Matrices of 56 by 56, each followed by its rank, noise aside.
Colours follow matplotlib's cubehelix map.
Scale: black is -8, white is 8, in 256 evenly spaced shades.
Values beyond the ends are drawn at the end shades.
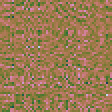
seven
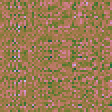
five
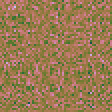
seven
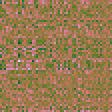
six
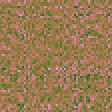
seven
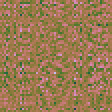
five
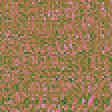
eight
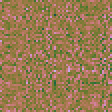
six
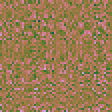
six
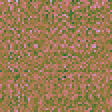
eight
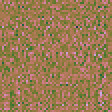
seven
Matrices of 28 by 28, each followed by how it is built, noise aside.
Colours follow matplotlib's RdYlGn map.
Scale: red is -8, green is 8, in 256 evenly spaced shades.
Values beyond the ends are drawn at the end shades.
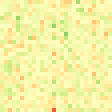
uneven columns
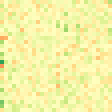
uneven columns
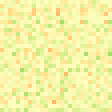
repeating columns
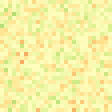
Hankel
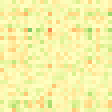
low rank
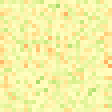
blocks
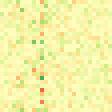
uneven columns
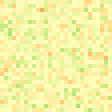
blocks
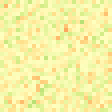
Hankel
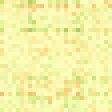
low rank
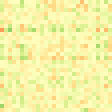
low rank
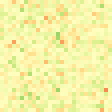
uneven columns
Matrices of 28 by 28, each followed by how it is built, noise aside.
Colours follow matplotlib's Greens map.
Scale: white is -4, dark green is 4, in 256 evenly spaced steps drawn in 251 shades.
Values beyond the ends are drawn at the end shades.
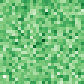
noise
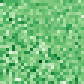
lower triangular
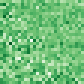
lower triangular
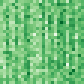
blocks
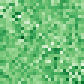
block diagonal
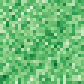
Hankel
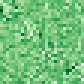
block diagonal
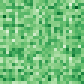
blocks
